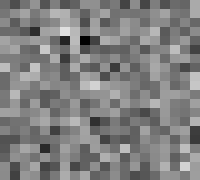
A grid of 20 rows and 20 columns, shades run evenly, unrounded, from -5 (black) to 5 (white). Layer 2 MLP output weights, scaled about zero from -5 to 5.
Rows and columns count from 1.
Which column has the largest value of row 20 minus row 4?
4
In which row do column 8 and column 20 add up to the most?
14
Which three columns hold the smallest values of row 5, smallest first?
9, 7, 10
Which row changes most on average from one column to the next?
19
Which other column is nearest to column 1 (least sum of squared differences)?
18
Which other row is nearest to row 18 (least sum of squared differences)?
2
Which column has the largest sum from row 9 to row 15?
20
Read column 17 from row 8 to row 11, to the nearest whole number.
1 0 1 1
